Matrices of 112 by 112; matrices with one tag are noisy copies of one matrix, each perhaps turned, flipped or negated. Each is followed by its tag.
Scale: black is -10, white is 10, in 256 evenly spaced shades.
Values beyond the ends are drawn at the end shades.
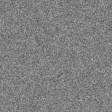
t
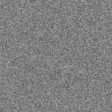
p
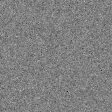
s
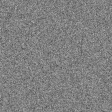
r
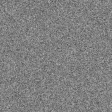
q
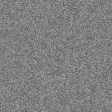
t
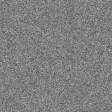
q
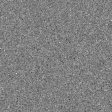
t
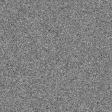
p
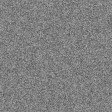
t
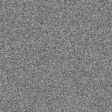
q
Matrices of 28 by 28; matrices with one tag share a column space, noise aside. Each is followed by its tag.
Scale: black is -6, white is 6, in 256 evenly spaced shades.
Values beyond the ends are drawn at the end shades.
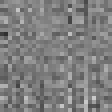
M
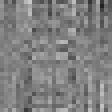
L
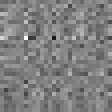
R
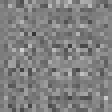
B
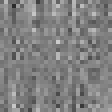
L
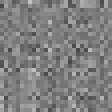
B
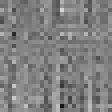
M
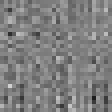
M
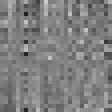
L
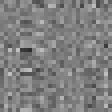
B
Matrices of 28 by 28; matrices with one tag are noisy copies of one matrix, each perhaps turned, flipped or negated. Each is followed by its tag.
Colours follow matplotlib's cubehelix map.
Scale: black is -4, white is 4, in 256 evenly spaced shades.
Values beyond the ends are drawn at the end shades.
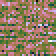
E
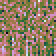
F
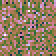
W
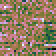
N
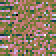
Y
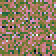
W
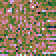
F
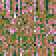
Y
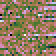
Y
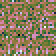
W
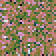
W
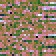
Y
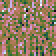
E
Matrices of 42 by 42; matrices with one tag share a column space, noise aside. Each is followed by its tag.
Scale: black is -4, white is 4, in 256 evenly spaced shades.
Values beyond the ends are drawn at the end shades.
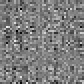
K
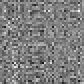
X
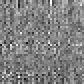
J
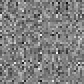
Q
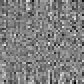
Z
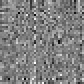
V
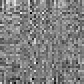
V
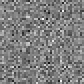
X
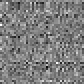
Q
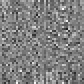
Z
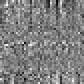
J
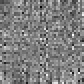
Z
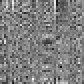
V
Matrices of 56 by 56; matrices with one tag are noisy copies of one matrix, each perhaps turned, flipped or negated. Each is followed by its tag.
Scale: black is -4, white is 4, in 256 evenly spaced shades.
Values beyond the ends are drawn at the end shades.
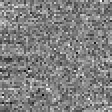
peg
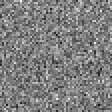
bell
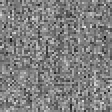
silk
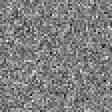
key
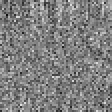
peg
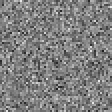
bell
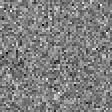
bell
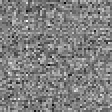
silk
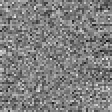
peg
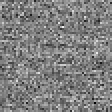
silk
